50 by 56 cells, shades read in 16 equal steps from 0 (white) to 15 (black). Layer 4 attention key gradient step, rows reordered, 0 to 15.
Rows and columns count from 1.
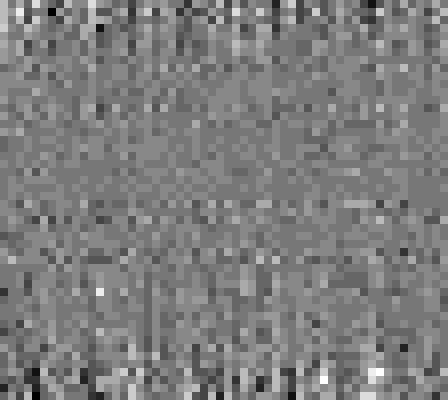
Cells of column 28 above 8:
11
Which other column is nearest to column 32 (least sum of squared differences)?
10
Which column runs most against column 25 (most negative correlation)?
33
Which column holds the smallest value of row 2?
3
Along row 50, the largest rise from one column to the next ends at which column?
5
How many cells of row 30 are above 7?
32
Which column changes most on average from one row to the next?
48
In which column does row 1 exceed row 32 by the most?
47
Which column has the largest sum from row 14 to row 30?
54
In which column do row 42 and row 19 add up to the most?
1
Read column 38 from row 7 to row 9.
9 8 7
